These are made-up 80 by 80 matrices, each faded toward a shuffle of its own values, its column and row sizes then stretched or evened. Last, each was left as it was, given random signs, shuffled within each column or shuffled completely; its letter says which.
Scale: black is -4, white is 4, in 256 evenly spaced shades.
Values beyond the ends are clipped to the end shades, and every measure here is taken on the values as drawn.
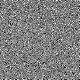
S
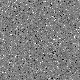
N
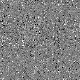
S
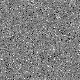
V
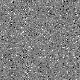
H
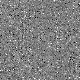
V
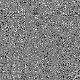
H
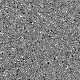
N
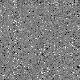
H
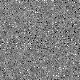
S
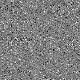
H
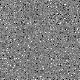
H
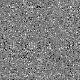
H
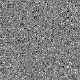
H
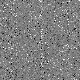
V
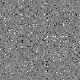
H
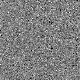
V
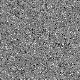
S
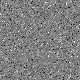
N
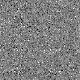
H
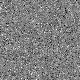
N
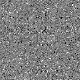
H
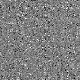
H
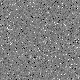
N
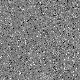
V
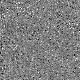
V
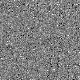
S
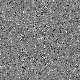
V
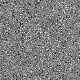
V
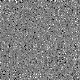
H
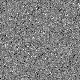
N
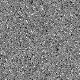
V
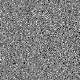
H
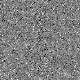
V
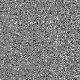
H
